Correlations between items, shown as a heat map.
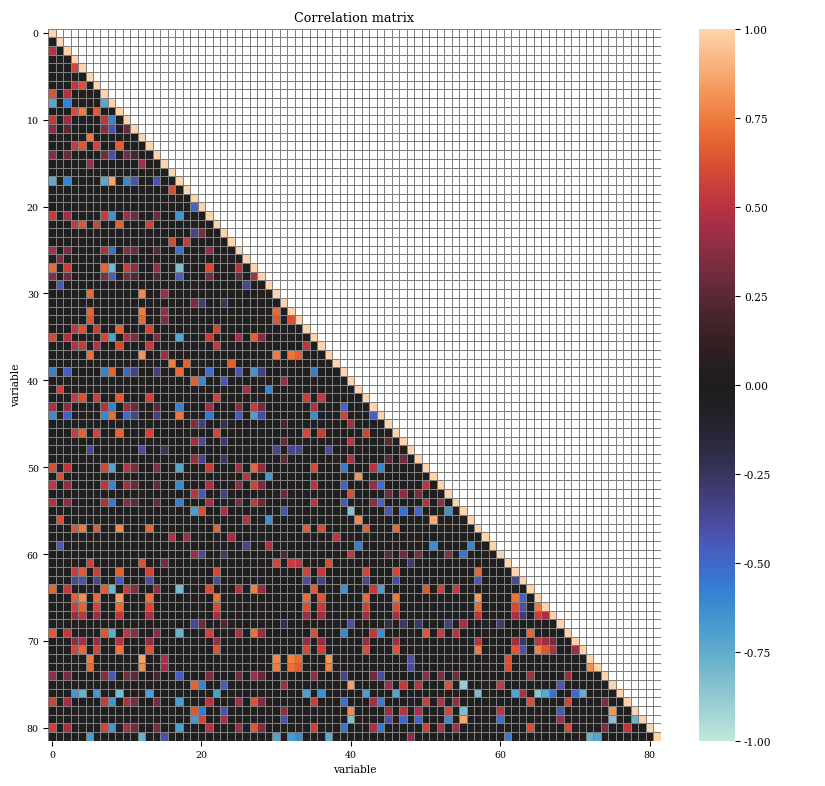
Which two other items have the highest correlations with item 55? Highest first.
79, 20
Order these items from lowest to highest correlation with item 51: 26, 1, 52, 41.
52, 26, 1, 41
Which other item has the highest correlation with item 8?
17
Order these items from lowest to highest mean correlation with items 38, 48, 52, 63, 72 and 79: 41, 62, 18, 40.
40, 62, 41, 18
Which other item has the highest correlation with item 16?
38
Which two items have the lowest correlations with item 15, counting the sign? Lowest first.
81, 48
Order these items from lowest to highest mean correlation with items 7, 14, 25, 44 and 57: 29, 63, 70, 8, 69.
8, 63, 29, 70, 69
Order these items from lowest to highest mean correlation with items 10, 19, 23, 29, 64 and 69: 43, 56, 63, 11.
56, 63, 11, 43
